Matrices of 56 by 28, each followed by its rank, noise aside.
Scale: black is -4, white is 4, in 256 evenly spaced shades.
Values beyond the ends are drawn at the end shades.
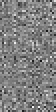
six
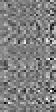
three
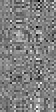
five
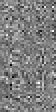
five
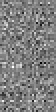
six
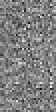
six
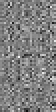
five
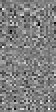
five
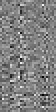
four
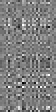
three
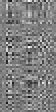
three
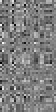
three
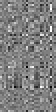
three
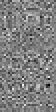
five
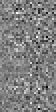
six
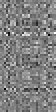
three
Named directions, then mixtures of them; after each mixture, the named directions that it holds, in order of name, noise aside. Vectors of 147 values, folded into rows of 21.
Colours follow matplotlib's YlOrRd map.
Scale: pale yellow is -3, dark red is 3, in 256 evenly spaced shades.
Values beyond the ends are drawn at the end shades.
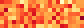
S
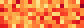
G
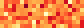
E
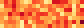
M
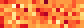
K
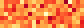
E.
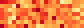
K, S.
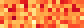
E, S.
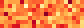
E.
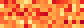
K, M.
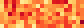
E, M.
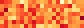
S.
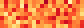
E, K.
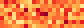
K, M.
